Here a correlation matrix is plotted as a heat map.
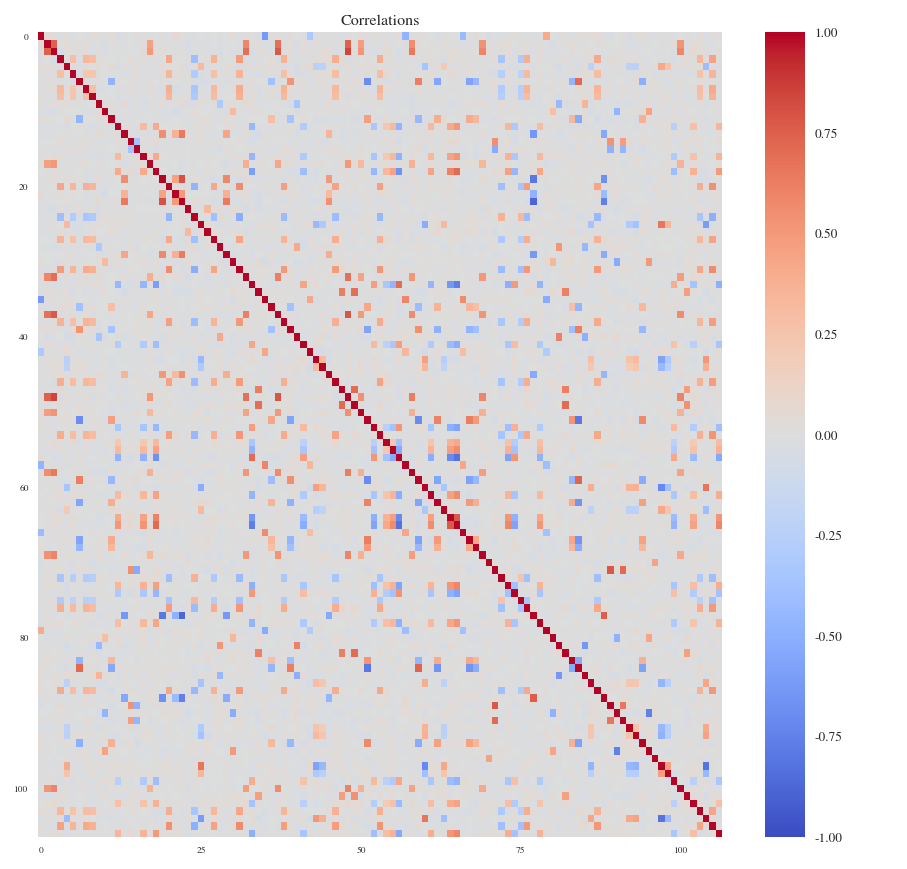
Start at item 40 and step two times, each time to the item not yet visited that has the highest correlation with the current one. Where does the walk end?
28
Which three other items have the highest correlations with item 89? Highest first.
71, 91, 14
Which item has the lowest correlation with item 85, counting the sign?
81
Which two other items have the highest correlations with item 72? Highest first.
24, 75
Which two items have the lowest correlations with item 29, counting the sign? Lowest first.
77, 88
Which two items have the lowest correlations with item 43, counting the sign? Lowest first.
97, 25
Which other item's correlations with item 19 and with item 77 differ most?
22
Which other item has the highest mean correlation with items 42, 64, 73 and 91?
65
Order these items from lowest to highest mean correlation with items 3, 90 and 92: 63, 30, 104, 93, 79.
30, 63, 79, 93, 104
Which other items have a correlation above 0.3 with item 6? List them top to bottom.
39, 59, 84
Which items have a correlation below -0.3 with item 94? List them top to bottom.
6, 39, 59, 84
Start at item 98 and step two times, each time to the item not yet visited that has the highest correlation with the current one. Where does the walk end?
25
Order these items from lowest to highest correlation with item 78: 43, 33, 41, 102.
33, 41, 43, 102
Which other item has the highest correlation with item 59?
84
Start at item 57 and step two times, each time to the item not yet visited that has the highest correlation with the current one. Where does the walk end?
66
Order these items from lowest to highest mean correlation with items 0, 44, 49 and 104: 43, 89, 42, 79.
42, 89, 79, 43
